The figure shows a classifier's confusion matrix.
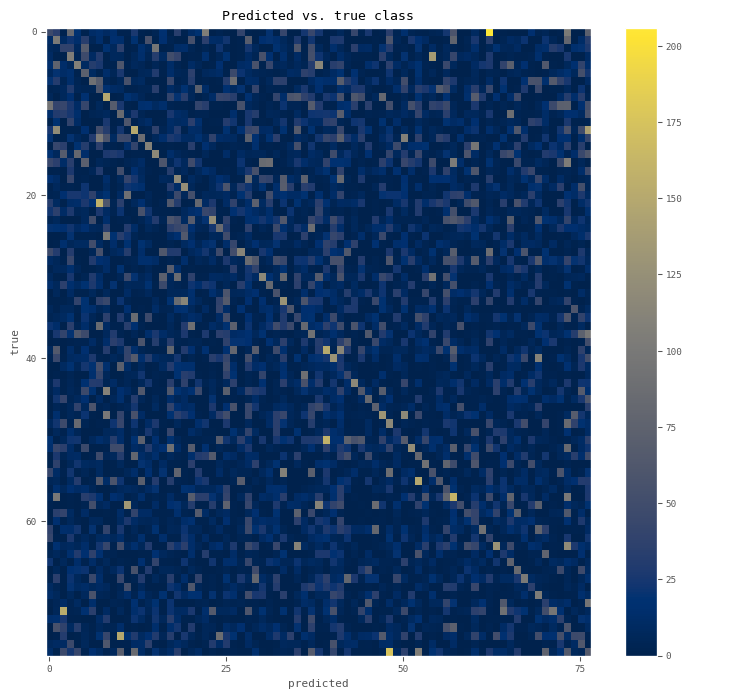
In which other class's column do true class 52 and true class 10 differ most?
65
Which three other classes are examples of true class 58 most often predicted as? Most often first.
11, 38, 46
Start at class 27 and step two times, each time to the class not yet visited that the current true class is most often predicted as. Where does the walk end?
0
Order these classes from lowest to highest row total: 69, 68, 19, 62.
62, 68, 69, 19
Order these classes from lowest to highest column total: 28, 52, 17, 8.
52, 8, 17, 28
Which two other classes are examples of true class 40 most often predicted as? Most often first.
69, 12
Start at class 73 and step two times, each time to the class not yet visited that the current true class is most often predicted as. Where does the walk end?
1
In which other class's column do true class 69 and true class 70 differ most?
76
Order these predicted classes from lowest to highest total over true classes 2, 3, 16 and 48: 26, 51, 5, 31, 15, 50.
26, 51, 50, 31, 15, 5
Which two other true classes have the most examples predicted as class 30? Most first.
16, 3
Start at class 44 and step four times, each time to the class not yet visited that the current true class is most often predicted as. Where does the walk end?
39
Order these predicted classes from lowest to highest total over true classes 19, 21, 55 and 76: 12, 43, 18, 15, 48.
43, 15, 18, 12, 48
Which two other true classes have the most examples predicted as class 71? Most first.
6, 9
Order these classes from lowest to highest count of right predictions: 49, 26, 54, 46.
49, 26, 54, 46
